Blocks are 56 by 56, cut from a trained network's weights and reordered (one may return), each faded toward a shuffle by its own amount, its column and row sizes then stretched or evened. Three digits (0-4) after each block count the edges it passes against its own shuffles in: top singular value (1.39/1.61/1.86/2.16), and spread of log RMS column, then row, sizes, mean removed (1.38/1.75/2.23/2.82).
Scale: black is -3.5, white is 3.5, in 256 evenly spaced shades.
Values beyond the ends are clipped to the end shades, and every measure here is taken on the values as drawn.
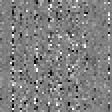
1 4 0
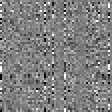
3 4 2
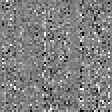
1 4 0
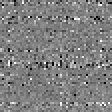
1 1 4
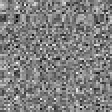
3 2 1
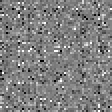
1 2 2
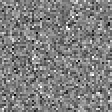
0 2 0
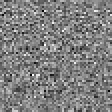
2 0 2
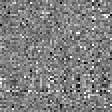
2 1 1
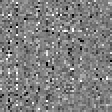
1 3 0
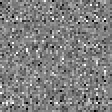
1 2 1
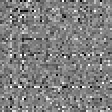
3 1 3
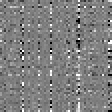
4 4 2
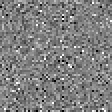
1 1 1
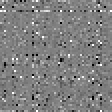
1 3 3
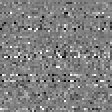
1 0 4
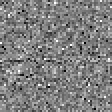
1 0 0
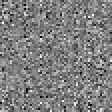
0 3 0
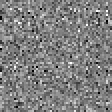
0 3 1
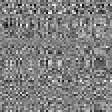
4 2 4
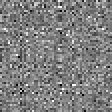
3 1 2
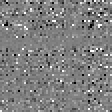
1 2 4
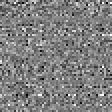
0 1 4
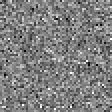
0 0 0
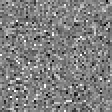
1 1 0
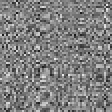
4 2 1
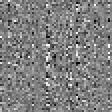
3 4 2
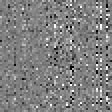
2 4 0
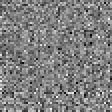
3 0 1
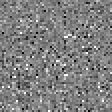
1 0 2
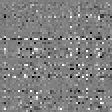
1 2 4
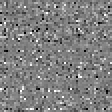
0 1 3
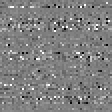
0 0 4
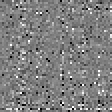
2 3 1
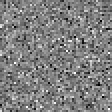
0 0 0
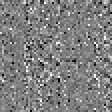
2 3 1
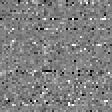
0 0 3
